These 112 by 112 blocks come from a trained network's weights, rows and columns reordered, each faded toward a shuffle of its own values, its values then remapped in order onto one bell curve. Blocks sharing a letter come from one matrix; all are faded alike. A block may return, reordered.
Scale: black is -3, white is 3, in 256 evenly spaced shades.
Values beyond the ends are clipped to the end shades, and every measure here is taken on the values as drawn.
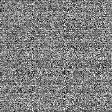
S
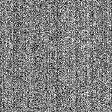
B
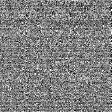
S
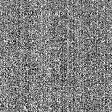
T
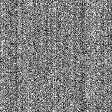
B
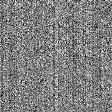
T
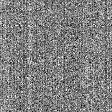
T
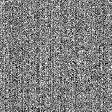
B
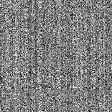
T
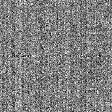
B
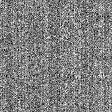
T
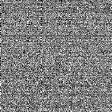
S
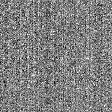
T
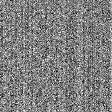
T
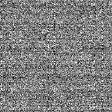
S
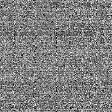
S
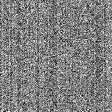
T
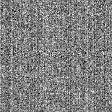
B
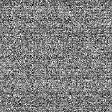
S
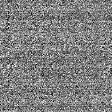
S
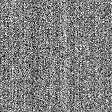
T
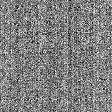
T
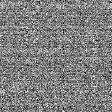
S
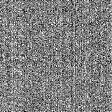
B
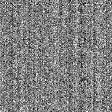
B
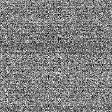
S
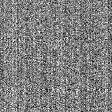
B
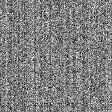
B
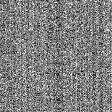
T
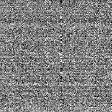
S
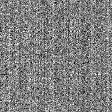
B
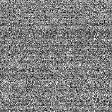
S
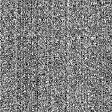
B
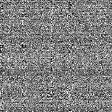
S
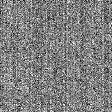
T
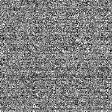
S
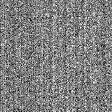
B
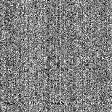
T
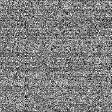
S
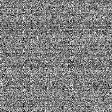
S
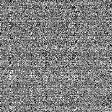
S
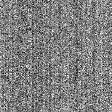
T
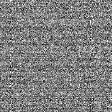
S
